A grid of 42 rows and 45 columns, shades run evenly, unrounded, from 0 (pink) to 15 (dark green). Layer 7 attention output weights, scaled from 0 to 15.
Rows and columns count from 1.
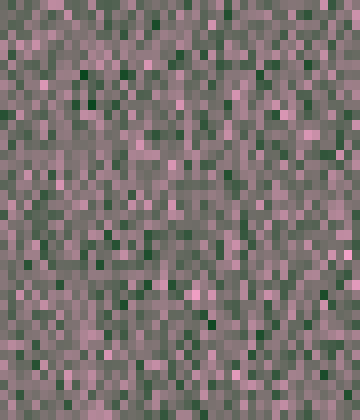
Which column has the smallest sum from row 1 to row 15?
37
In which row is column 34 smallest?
30
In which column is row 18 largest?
29
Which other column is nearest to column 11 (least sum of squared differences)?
17
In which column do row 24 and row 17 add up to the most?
24
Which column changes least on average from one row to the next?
28
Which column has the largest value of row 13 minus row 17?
22
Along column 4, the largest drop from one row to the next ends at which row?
18
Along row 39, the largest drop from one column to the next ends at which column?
9
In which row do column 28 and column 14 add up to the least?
36
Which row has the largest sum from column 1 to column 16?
27
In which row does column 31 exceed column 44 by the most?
26
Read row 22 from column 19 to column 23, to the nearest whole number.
8 10 7 4 5
